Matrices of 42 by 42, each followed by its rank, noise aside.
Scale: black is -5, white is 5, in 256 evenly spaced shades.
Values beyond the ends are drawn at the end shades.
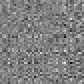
four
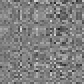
four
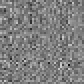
six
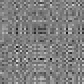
two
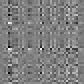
two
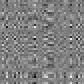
two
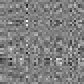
three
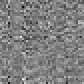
five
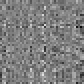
three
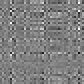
two
